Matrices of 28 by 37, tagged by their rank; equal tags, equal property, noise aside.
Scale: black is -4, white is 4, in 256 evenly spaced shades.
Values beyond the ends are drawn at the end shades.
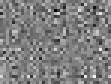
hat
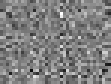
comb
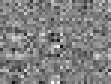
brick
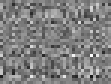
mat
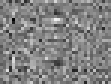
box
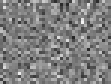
hat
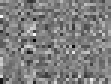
mat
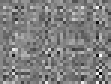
mat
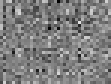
hat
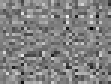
hat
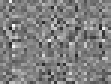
comb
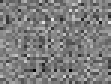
brick
